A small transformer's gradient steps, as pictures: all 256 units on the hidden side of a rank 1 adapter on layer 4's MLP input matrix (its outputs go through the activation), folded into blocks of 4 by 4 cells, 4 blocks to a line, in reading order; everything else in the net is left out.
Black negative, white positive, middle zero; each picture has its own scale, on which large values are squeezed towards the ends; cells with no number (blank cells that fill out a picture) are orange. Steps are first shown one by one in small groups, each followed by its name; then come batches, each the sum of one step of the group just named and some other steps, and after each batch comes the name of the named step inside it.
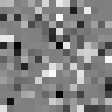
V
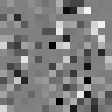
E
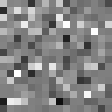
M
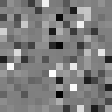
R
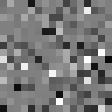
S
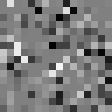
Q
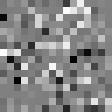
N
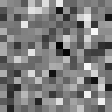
V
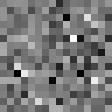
E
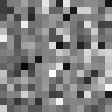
V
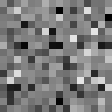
V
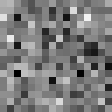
S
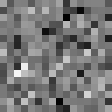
M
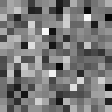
R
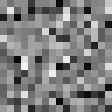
N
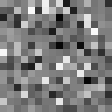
Q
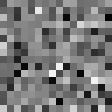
E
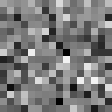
V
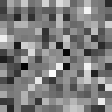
V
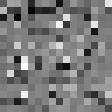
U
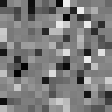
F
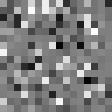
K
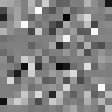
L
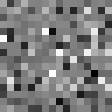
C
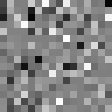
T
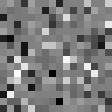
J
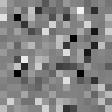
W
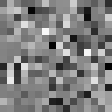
T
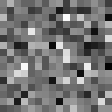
J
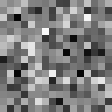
W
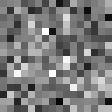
J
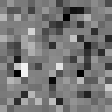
C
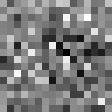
K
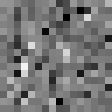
J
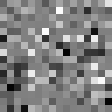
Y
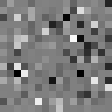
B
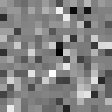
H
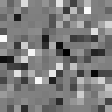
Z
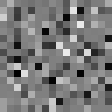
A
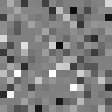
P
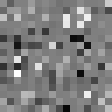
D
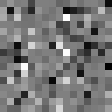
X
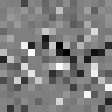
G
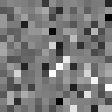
P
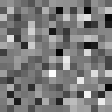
H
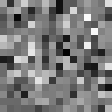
Z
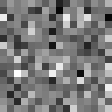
D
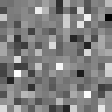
D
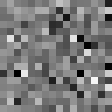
B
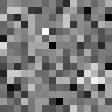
Y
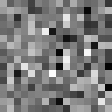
H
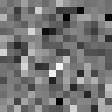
Z
